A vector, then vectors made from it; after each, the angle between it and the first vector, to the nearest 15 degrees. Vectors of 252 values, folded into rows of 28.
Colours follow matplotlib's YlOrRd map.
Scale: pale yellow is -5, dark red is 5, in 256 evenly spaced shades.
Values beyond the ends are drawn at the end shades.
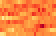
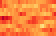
135 degrees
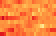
165 degrees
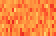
90 degrees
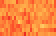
120 degrees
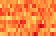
45 degrees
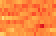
15 degrees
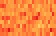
120 degrees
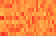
120 degrees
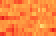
150 degrees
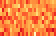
120 degrees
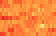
150 degrees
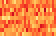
60 degrees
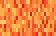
90 degrees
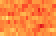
30 degrees
